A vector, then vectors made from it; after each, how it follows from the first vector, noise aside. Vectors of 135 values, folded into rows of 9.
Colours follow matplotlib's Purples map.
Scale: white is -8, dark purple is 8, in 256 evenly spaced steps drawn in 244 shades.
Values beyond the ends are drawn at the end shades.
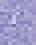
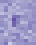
sign-scrambled.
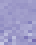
wrapped around, partly zeroed.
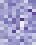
reversed, scaled up.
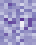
reversed, scaled up.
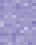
wrapped around, partly zeroed.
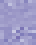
reversed, negated, partly zeroed.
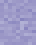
reversed, shrunk.
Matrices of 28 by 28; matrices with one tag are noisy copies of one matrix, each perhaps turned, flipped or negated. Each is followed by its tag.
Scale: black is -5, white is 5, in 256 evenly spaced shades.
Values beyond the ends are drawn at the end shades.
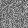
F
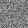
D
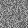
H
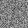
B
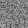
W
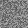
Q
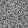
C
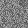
H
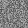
H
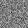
B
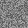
D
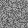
D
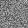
Q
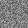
B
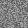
W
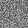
B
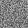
Q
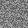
B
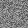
H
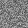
B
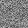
H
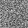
Q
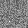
F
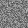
D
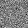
H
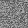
F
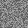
D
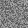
W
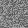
F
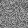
H
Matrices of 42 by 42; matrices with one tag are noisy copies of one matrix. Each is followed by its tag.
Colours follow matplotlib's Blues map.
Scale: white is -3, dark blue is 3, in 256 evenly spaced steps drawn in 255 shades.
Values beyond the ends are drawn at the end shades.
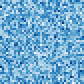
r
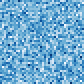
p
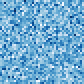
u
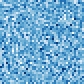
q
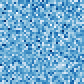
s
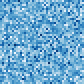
p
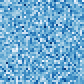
q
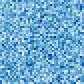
p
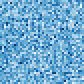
r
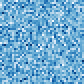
s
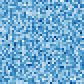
p
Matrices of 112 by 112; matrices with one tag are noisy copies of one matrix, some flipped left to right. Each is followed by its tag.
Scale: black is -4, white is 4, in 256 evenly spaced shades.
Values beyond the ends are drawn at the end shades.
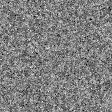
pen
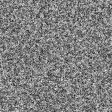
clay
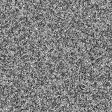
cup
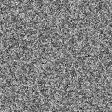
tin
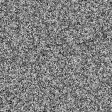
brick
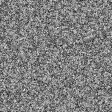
brick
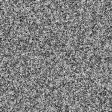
brick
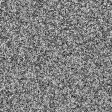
brick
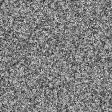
brick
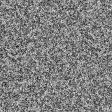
cup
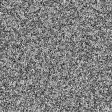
cup
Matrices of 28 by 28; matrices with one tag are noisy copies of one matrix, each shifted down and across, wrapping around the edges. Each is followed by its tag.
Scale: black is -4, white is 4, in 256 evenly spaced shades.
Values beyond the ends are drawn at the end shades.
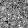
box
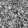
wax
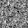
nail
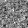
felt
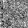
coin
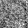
coin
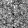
coin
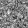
wax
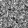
nail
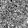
wax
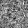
felt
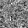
felt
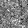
coin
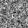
nail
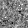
box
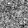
box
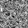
wax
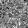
wax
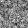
box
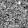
wax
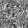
felt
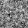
box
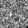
wax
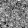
box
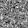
wax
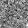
wax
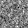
nail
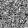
nail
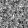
nail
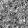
felt
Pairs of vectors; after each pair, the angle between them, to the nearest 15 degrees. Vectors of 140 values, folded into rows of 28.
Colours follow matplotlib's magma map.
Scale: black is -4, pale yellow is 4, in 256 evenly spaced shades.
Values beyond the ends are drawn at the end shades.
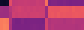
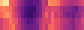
105 degrees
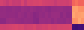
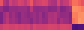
15 degrees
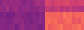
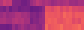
30 degrees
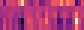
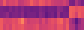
105 degrees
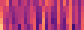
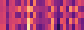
90 degrees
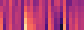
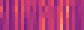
120 degrees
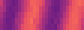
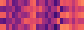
60 degrees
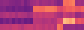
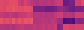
165 degrees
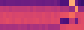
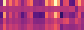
120 degrees
